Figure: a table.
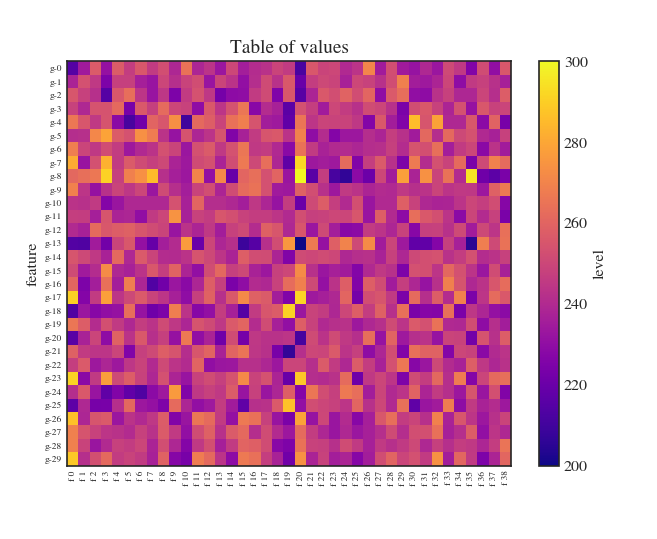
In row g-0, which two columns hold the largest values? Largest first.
f 26, f 10
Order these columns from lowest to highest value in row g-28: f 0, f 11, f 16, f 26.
f 26, f 11, f 16, f 0
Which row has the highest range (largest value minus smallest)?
g-8
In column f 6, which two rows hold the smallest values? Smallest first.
g-24, g-4
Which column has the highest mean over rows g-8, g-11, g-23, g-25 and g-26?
f 20
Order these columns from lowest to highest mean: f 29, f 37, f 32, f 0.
f 29, f 37, f 32, f 0
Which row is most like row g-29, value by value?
g-26
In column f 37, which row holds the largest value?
g-7
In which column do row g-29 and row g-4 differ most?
f 9
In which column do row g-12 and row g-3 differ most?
f 5
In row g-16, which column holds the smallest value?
f 7
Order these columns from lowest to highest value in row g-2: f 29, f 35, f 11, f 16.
f 35, f 16, f 11, f 29
